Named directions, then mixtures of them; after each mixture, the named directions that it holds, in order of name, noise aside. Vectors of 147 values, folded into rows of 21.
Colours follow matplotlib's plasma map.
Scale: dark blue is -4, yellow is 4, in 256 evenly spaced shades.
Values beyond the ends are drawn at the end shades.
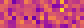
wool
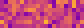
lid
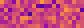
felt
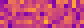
lid.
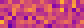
lid, wool.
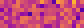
felt, lid.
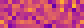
lid, wool.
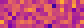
lid, wool.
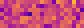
felt, lid.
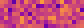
felt, wool.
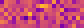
felt, wool.
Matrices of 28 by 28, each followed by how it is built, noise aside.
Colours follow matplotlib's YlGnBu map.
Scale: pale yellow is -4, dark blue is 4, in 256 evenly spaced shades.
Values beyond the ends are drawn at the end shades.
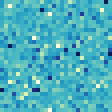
sparse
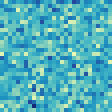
repeating columns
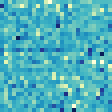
sparse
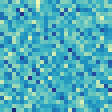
Toeplitz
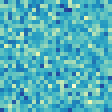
noise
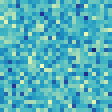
noise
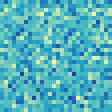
repeating columns
